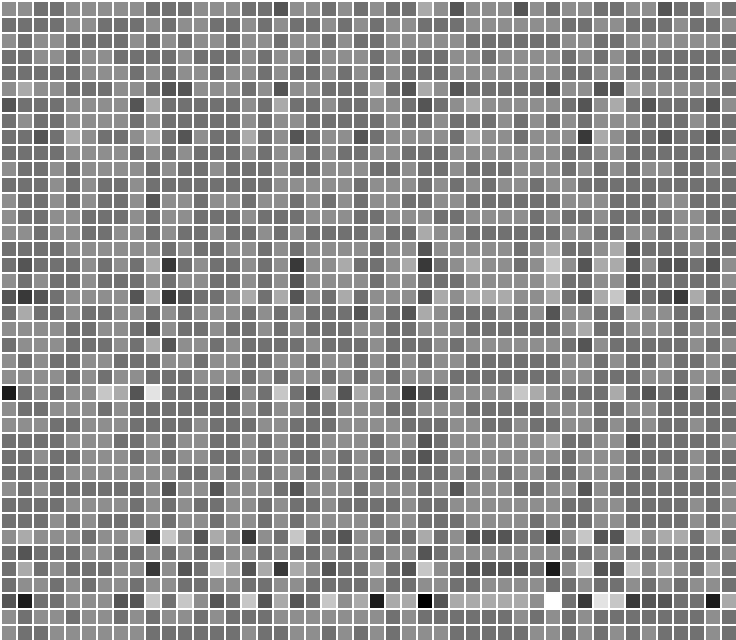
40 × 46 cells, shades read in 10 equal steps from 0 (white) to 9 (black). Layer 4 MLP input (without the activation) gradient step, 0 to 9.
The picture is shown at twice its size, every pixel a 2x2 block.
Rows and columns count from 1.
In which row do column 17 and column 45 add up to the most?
38
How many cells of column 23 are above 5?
2
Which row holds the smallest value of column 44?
19
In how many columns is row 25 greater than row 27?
16
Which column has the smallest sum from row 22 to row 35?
18
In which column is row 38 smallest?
35
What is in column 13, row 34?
6
